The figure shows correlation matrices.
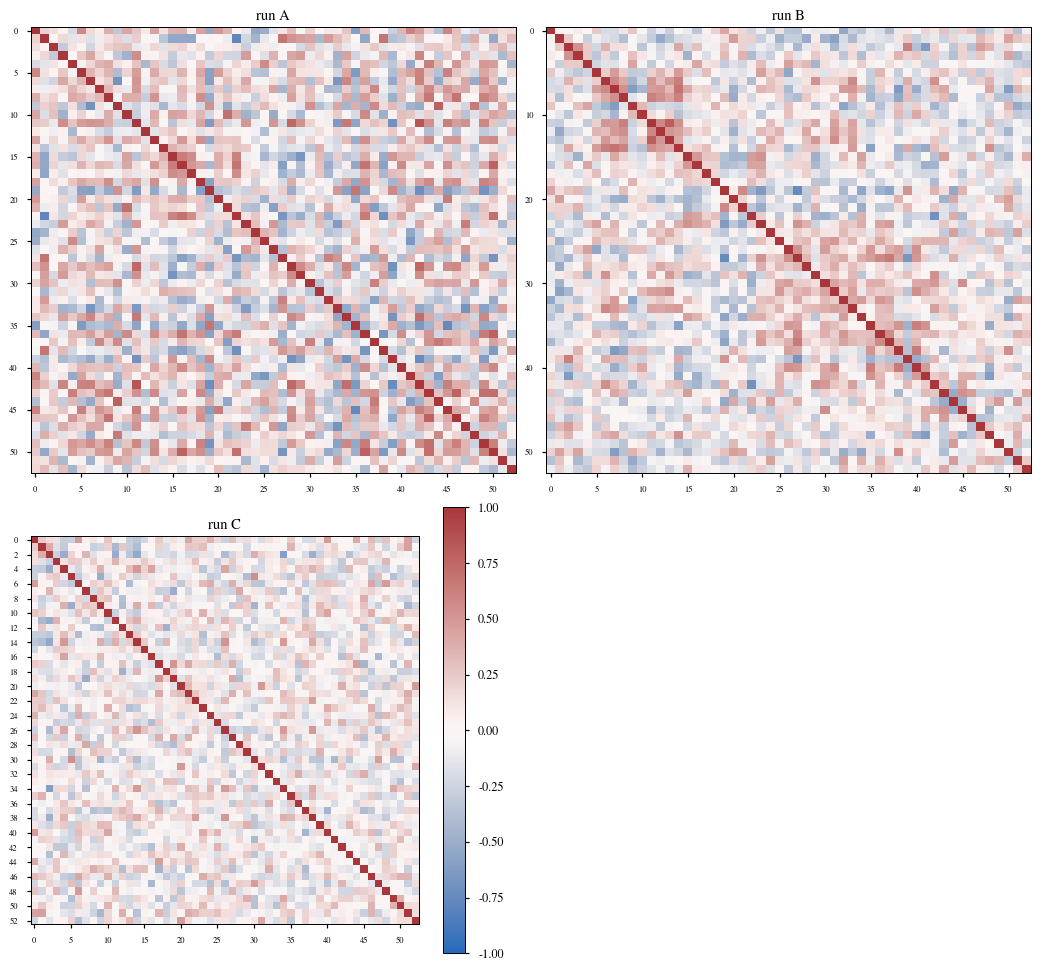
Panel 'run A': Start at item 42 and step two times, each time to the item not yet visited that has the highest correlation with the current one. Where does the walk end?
28
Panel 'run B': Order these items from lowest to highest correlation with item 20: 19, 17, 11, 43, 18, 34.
43, 11, 34, 17, 18, 19
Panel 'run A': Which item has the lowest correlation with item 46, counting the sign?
39
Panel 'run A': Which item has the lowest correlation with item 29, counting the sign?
15
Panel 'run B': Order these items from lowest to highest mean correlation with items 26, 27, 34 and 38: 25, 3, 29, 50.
29, 50, 3, 25
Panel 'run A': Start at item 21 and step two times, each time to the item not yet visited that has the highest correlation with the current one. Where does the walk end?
36
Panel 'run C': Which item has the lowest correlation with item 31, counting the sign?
6
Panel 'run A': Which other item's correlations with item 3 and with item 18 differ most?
10
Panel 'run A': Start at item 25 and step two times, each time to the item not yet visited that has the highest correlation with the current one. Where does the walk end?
43
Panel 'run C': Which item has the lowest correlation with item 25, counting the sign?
16
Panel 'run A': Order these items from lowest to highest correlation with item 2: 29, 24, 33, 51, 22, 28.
29, 24, 28, 22, 33, 51
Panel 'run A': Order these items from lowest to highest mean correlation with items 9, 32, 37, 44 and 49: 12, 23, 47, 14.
14, 12, 23, 47
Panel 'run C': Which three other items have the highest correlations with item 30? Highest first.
5, 47, 2
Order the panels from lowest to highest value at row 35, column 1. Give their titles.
run B, run A, run C
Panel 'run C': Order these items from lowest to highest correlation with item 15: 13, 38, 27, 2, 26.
2, 27, 13, 38, 26
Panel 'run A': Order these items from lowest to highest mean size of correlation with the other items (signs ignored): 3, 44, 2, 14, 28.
2, 14, 3, 44, 28
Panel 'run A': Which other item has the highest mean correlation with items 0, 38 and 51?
1
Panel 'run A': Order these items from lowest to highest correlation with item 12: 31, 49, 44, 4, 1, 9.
4, 49, 44, 9, 1, 31
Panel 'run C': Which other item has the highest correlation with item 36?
32
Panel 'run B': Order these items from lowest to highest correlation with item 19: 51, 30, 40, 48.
51, 48, 40, 30
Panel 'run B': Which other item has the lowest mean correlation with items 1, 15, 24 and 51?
3
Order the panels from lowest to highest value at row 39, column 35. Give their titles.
run B, run C, run A
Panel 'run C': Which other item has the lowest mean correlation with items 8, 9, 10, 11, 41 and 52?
30
